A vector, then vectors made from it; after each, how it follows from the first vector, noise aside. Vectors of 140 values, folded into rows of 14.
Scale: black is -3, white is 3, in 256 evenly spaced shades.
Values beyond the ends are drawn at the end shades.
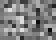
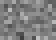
wrapped around, negated, shrunk.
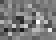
negated, partly zeroed.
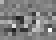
negated, partly zeroed.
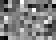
wrapped around, negated.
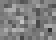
shrunk.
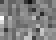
wrapped around, negated, partly zeroed.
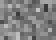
wrapped around, shrunk.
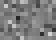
negated, partly zeroed.
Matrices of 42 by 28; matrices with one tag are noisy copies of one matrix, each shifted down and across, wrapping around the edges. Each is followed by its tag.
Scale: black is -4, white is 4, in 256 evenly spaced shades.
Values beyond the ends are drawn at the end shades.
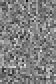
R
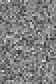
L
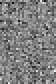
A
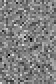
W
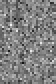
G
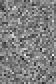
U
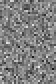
L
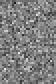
W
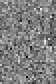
G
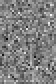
G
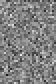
W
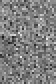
R
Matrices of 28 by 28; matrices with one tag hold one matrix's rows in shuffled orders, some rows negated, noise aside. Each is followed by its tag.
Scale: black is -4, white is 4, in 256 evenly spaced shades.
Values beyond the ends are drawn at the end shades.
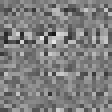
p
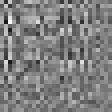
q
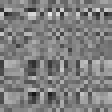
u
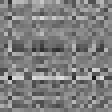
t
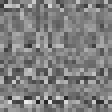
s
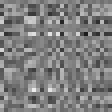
u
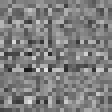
s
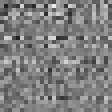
p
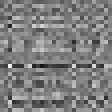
t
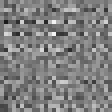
p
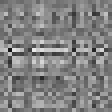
t
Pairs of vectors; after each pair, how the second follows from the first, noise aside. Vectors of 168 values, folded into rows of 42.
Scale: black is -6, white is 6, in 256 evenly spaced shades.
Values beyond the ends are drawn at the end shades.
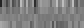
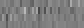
wrapped around, negated, partly zeroed.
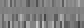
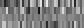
reversed, scaled up.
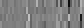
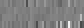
wrapped around, negated, partly zeroed.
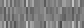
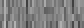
sign-scrambled.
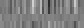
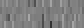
reversed, negated, partly zeroed.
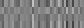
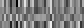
reversed, scaled up.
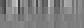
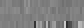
reversed, negated, partly zeroed.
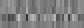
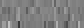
wrapped around, negated, partly zeroed.
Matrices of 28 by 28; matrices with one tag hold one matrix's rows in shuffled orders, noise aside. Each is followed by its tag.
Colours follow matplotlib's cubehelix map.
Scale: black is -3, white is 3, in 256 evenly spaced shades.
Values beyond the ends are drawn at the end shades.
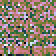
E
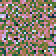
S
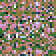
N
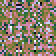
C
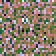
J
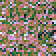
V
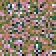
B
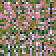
N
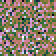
J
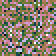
C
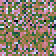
S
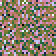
J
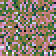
S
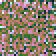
V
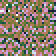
S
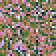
B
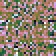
S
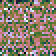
E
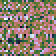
E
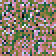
J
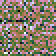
E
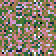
C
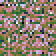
N
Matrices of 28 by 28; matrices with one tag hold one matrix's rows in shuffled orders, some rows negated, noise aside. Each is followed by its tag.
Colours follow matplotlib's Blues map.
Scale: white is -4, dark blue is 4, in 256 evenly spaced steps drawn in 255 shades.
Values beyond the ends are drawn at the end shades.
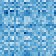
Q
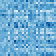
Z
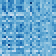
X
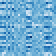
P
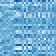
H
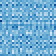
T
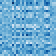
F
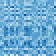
Q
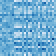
H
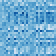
Z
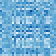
F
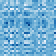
Q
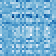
F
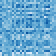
F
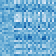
H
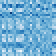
X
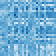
Z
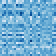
X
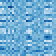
P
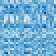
Q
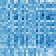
Z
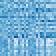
Z
